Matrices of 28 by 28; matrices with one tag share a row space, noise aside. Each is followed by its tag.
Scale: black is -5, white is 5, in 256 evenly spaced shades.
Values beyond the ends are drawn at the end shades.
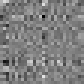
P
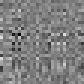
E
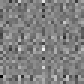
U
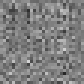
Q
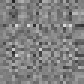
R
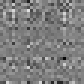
Q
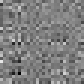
E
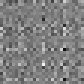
U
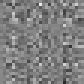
R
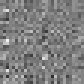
P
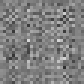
Q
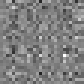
R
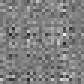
Q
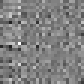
E
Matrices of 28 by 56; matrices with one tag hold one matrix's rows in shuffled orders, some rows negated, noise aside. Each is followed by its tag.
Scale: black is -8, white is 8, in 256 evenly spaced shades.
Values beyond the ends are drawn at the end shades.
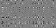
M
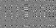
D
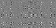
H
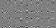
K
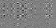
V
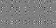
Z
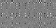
Z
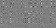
H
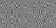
Z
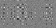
V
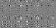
K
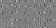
Z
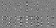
K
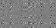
H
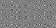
Z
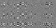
V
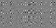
H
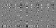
K
